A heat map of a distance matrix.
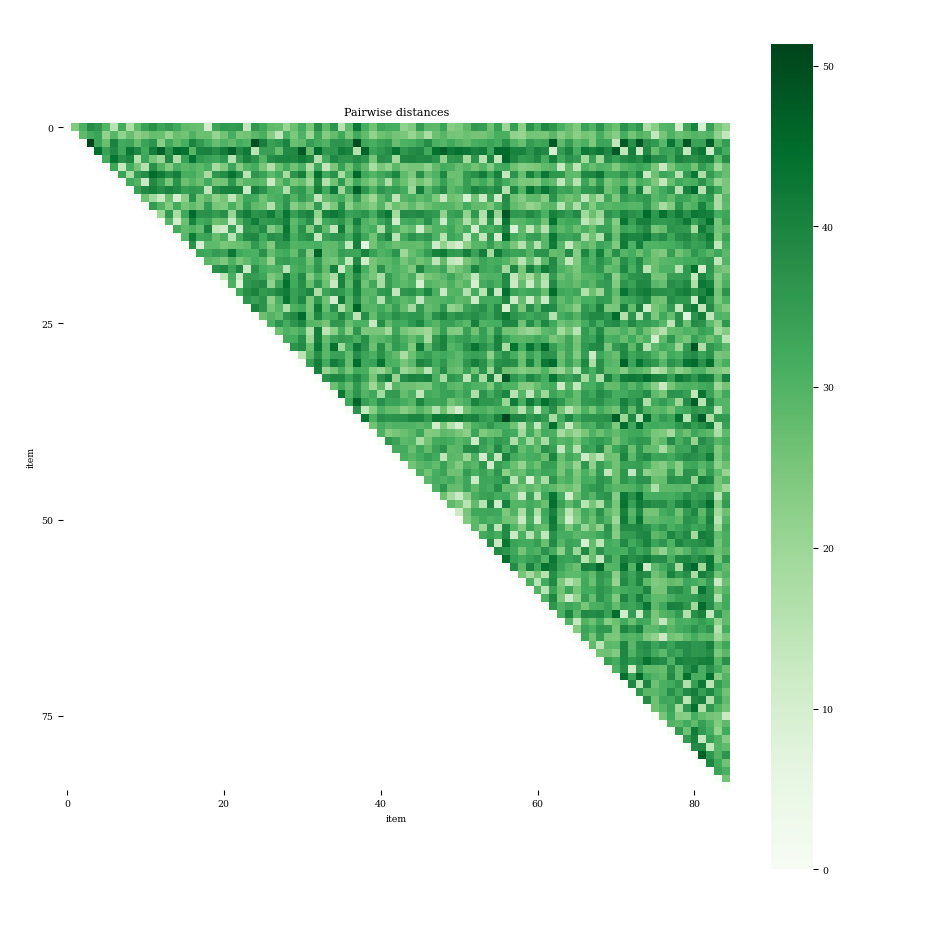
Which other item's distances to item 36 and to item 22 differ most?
80
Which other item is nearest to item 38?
15
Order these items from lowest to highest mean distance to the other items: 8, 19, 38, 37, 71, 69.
19, 38, 69, 8, 71, 37
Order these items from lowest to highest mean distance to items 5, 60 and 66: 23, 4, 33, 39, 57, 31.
39, 33, 31, 57, 4, 23
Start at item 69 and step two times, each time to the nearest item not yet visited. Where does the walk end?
44
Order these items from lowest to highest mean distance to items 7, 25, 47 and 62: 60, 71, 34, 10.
10, 60, 71, 34
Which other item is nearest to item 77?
25
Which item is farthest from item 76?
11
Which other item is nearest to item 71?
62
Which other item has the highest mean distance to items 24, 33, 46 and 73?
2
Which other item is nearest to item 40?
52
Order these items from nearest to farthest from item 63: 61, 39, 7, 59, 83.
7, 39, 83, 59, 61
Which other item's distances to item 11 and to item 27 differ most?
75
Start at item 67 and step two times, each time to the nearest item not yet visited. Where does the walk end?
30
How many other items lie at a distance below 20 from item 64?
10
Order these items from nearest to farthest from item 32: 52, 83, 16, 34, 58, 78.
83, 58, 52, 34, 78, 16
